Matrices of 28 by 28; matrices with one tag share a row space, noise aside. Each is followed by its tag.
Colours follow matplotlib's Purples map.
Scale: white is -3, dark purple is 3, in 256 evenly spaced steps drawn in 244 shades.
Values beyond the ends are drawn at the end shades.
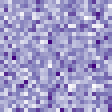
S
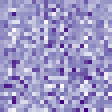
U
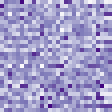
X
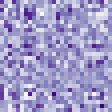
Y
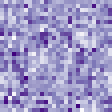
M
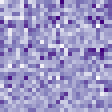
X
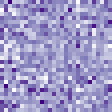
M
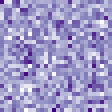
Y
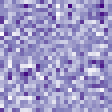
Y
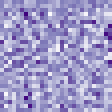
S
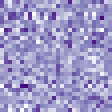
Y
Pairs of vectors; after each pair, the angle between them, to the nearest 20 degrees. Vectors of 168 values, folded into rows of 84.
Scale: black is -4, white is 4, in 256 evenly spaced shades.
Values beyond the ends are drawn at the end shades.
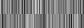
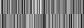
20 degrees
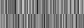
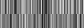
60 degrees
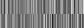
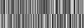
40 degrees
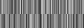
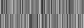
140 degrees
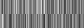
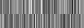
80 degrees
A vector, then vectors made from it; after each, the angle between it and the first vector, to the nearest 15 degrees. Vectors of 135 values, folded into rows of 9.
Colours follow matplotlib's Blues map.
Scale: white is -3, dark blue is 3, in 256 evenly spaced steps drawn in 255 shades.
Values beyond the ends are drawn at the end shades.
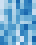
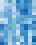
30 degrees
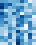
120 degrees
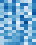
105 degrees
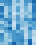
105 degrees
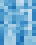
105 degrees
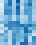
60 degrees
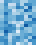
60 degrees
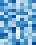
90 degrees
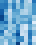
150 degrees
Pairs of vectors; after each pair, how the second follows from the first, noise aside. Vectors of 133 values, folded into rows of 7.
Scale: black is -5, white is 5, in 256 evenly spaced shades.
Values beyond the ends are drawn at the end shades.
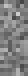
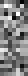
scaled up.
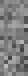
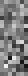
scaled up.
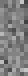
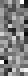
scaled up.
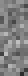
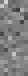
reversed, negated, partly zeroed.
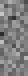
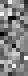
scaled up.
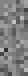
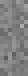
reversed, negated, shrunk.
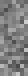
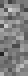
reversed, negated.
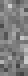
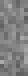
shrunk.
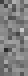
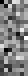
scaled up.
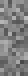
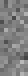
negated, partly zeroed.
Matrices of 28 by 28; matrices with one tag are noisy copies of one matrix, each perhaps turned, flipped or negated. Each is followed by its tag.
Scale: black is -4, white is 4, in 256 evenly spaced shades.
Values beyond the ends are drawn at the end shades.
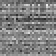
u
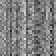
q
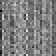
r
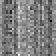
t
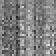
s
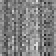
t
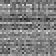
u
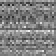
q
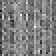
r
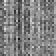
u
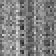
s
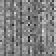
r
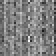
r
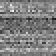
t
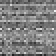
r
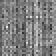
u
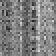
s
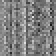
q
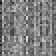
r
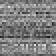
t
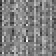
r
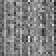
r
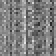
q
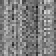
t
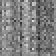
s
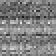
s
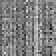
u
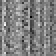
q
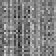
u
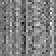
q
